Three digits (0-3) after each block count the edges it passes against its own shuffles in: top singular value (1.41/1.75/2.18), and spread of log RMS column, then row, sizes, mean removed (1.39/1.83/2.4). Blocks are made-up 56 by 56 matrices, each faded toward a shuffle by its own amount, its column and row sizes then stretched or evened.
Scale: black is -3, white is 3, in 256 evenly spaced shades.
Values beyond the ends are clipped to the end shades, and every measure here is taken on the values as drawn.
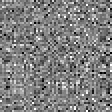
3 2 0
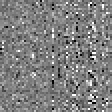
2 3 1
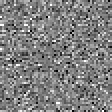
2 0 1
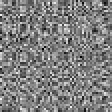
3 2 1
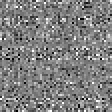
2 0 3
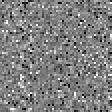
1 1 0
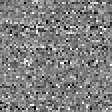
1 0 3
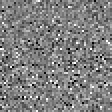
0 0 2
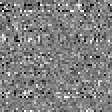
2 1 3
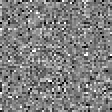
2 1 2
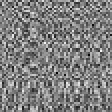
3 1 2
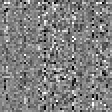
0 3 0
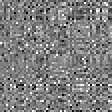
3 0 2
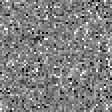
0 1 0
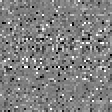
1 0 2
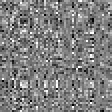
3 3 0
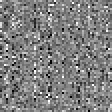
2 3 0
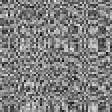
3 0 1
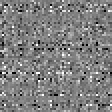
0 2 3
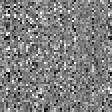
2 3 0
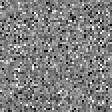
1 1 0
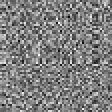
3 1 1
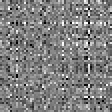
3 3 2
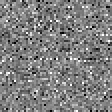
0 0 2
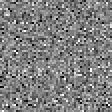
2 0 1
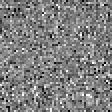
1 0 1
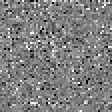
1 0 2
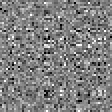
3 2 1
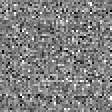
1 0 2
